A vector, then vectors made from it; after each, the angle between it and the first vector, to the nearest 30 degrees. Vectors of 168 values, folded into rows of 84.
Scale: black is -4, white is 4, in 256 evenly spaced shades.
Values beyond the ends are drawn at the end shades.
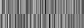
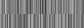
30 degrees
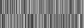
120 degrees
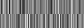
90 degrees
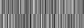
30 degrees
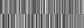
150 degrees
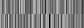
30 degrees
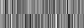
90 degrees
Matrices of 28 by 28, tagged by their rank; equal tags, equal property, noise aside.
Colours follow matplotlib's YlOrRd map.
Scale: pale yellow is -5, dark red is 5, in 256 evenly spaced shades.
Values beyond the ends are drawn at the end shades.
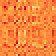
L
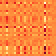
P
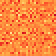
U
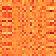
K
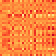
K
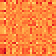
K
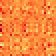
L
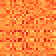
L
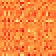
L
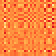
P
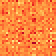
U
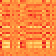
P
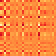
P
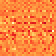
L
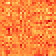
U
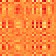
P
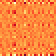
P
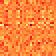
L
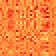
U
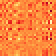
K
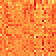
U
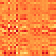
K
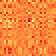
K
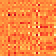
L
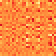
U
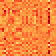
L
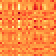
K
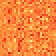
U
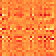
K
